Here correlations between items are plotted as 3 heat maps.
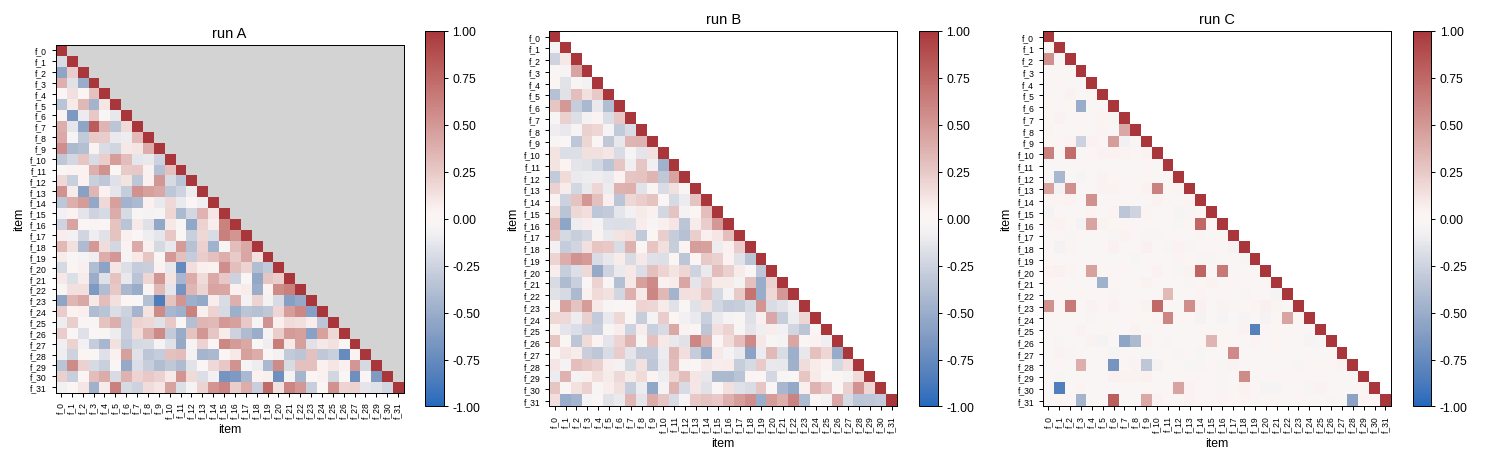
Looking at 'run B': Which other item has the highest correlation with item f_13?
f_26
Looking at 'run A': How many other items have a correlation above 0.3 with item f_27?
6
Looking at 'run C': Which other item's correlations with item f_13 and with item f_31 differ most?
f_6
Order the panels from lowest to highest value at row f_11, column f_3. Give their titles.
run B, run C, run A
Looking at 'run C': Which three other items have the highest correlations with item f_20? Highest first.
f_14, f_16, f_4
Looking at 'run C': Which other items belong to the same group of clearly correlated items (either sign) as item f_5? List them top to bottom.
f_21
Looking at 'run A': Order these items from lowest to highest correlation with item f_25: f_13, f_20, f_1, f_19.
f_20, f_1, f_13, f_19
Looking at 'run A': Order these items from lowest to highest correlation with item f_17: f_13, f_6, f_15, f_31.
f_6, f_13, f_31, f_15
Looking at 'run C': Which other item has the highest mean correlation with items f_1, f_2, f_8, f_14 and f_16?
f_20
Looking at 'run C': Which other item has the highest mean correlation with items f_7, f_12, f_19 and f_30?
f_8
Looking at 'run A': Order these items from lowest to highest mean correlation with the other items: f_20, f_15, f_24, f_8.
f_24, f_20, f_8, f_15
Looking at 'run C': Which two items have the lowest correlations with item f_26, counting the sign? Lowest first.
f_7, f_8
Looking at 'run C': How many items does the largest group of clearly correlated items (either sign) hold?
5
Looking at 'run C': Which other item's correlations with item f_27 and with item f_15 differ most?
f_17
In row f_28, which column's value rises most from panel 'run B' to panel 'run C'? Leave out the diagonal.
f_22
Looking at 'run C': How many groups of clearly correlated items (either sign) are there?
10
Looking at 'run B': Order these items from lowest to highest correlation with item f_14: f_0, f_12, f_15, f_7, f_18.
f_12, f_0, f_7, f_15, f_18
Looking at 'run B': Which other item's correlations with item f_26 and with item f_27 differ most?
f_18
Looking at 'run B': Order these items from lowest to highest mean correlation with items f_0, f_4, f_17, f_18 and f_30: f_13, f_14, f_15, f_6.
f_15, f_6, f_14, f_13
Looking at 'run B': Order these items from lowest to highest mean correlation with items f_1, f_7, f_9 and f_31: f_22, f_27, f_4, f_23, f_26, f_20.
f_27, f_4, f_23, f_20, f_26, f_22
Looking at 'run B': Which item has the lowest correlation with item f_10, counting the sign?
f_11
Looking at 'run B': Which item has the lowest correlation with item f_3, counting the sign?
f_6
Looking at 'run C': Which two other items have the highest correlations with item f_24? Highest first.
f_11, f_22
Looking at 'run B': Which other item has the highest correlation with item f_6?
f_1
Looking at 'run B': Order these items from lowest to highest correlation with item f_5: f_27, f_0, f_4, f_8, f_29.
f_0, f_27, f_8, f_29, f_4
